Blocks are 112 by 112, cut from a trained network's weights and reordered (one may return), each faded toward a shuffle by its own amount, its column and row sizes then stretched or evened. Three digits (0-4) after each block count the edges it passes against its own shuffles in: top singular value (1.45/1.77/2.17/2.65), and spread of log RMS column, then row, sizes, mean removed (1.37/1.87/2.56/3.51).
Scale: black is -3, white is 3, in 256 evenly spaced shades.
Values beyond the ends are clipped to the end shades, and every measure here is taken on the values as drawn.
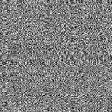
3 0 3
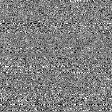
0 0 4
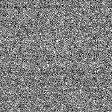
1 2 0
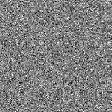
3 1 0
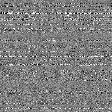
2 0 4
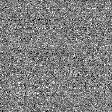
0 1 2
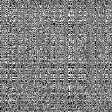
4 4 1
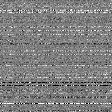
4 0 4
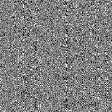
2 3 0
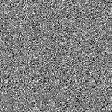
3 0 1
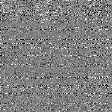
0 2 4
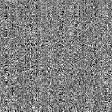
2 3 2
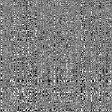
2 4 3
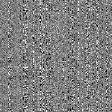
1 4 1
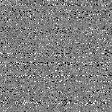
1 2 3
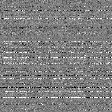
4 1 4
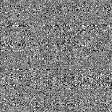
1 0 3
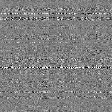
2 1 4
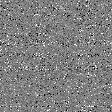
0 1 2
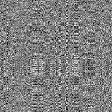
4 3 1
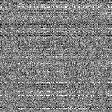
4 2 3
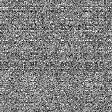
3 1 1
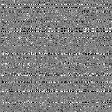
4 2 4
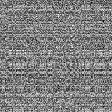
4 1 1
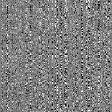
3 4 0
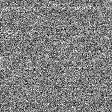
0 0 0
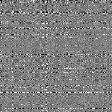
3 2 4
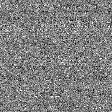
0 0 2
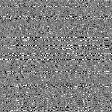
3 1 4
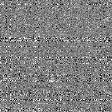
0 3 4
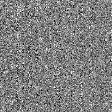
0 3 0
